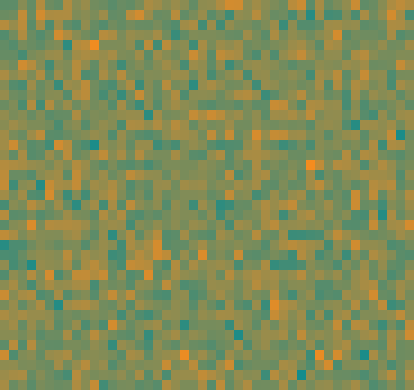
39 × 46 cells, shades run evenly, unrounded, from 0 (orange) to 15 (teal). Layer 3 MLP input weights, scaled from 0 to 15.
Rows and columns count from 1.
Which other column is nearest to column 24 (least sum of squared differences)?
28
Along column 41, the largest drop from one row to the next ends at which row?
37
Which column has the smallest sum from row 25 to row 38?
31
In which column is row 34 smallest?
46
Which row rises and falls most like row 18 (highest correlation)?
27
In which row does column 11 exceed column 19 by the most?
29
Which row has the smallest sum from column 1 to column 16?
2
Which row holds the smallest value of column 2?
15
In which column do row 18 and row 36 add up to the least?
1
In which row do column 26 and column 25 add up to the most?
21
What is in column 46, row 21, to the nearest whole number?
6
